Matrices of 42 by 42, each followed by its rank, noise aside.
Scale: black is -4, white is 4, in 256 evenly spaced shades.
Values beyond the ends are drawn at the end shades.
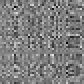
four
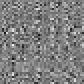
six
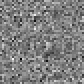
eight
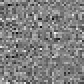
eight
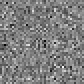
eight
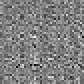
six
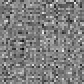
seven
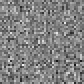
eight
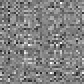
four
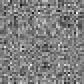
six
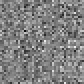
five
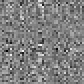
four
